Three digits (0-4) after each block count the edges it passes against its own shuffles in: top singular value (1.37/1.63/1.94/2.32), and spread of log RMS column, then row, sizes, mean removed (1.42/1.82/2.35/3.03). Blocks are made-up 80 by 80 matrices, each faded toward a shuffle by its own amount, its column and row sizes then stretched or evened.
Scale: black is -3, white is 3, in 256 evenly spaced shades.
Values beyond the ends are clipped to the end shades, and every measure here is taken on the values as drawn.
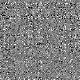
1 3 3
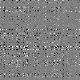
2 3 4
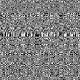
4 0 4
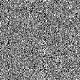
2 2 0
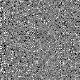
1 2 0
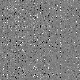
0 3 1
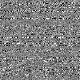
1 1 4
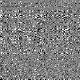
3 2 4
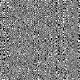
3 4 1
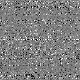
2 1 4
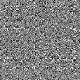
3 2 2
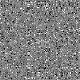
3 1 1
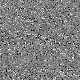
0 0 2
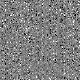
1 3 1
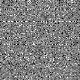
3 0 3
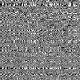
4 0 4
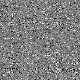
0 1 3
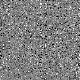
0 2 2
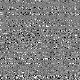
0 1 4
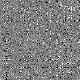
2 3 2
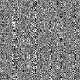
3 4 0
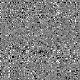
3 2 3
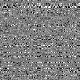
4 0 4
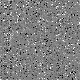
1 2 0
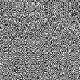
4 1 0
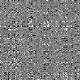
4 3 3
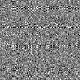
4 1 3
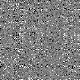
3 2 3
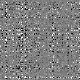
0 4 4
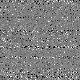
1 0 4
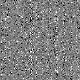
2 3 1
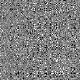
3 3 2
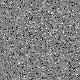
0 1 0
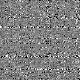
0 2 4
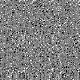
3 1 1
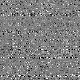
2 0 4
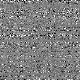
1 1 4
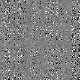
1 4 3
